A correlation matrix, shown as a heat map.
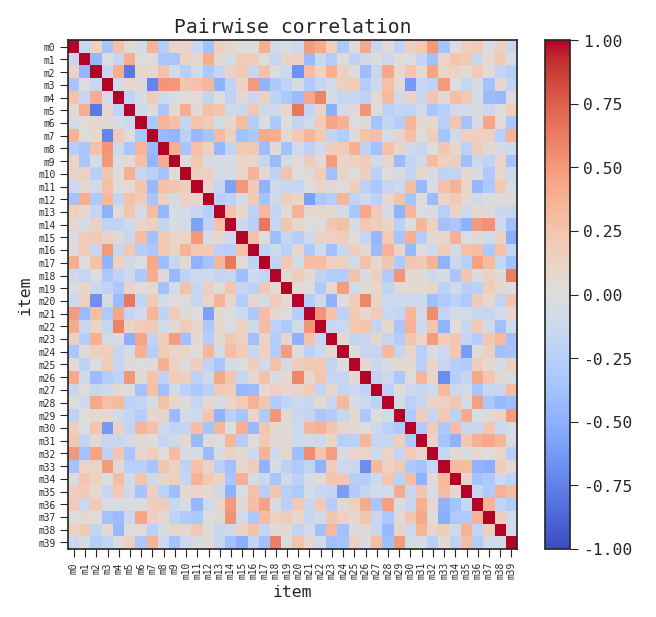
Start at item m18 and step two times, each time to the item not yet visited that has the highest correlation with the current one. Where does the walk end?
m29
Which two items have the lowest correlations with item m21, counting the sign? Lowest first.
m12, m1
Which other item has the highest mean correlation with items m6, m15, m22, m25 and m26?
m30
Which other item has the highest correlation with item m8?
m3
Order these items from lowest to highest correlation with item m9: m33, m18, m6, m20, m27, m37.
m18, m37, m27, m20, m33, m6
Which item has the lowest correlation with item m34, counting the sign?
m31
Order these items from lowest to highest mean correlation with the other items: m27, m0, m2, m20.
m27, m20, m2, m0
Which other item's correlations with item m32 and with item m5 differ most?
m2
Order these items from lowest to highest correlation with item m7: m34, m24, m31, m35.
m24, m34, m31, m35
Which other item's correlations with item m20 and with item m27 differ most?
m26
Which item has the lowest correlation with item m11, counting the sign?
m14
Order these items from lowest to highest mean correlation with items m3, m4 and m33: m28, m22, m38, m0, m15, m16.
m0, m38, m22, m15, m16, m28
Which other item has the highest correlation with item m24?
m19
